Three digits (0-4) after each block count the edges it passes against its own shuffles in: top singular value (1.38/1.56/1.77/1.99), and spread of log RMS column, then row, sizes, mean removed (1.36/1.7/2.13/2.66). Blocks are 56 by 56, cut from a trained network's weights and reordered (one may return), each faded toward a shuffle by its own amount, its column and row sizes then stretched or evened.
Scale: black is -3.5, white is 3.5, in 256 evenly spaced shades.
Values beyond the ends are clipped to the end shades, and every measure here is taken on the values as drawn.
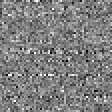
1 0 3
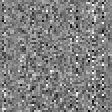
1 4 0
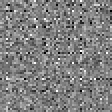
3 3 3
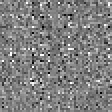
1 3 3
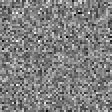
3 0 1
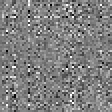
4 4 2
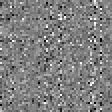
1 4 1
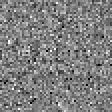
1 0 1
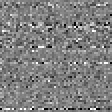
4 1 4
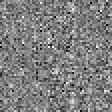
0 3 0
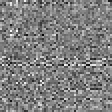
4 0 3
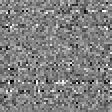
2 1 4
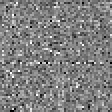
0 1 3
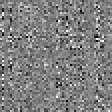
2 4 2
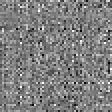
1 2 3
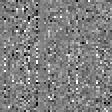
0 4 1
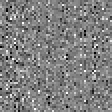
0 4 0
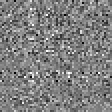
2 1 3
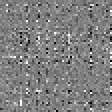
2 4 3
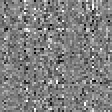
2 4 1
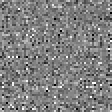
0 3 2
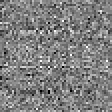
4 2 1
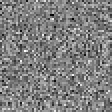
3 0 1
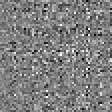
2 3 3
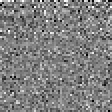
3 1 3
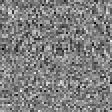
2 0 0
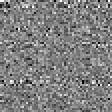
3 0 3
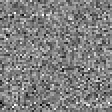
1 0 2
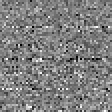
3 1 3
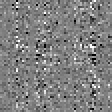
1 4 2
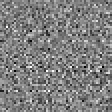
4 1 3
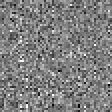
2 3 1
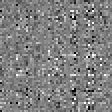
2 4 2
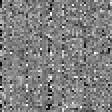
1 4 2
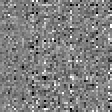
2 4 1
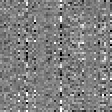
3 4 1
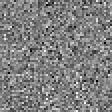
0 1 1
